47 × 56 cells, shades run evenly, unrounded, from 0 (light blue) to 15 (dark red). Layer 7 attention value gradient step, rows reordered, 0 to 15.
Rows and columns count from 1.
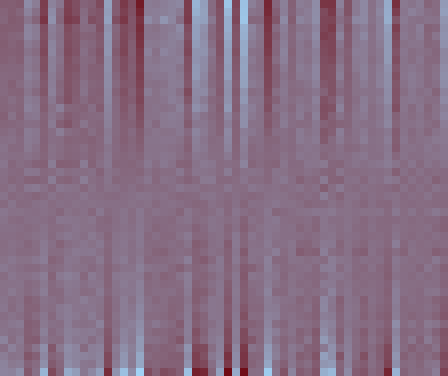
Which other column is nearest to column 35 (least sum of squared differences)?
12
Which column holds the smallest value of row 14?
29
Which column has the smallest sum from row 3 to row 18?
31
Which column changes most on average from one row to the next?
41
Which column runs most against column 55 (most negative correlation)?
27
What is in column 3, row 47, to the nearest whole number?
5
